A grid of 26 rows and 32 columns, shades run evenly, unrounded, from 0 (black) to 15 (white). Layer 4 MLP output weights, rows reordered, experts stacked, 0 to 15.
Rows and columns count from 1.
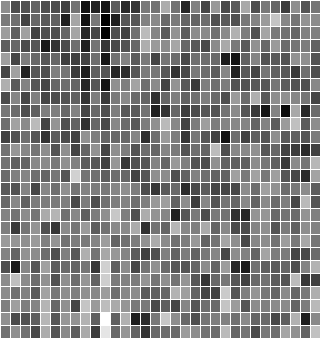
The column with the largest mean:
32
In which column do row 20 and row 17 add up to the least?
18
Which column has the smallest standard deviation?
20
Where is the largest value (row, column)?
25, 11
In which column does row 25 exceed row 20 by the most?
30
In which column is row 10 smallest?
9
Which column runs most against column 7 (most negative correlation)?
28
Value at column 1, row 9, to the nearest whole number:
7
